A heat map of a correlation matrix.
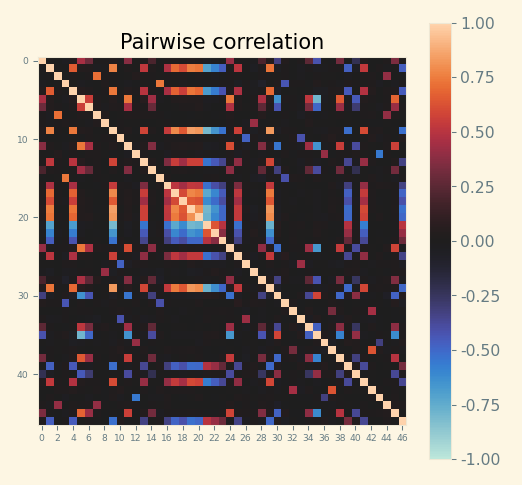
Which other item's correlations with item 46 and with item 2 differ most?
7
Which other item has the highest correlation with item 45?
5
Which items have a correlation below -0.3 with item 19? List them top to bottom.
21, 22, 23, 39, 46
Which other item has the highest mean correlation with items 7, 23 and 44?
2
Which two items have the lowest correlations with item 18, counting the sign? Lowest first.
21, 22
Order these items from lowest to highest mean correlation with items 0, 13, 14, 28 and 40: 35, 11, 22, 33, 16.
35, 22, 33, 16, 11
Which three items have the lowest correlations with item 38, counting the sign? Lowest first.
35, 30, 40
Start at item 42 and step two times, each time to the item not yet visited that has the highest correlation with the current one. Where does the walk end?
32
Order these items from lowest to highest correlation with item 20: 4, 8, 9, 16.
8, 16, 4, 9
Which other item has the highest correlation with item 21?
22
